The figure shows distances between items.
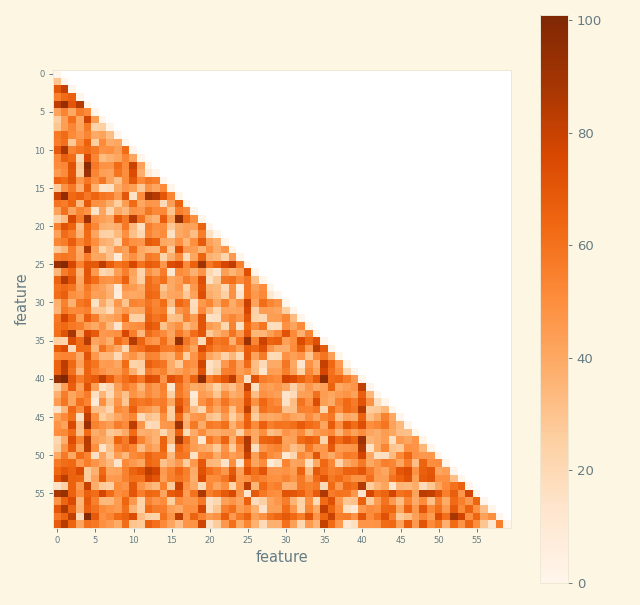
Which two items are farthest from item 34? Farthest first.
2, 36
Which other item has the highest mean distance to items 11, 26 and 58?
4
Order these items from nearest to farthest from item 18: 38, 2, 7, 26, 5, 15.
5, 7, 15, 26, 2, 38
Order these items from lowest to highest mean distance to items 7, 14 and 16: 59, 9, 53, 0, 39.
59, 39, 53, 9, 0
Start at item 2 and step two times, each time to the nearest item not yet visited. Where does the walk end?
9
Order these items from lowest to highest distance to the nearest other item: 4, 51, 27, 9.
51, 27, 9, 4
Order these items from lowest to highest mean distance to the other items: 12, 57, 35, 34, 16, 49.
49, 57, 34, 12, 35, 16
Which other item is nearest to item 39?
57
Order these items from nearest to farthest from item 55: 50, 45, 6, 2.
45, 2, 50, 6
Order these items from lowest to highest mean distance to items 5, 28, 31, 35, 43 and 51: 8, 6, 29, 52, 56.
8, 29, 6, 52, 56
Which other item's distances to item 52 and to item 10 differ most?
16
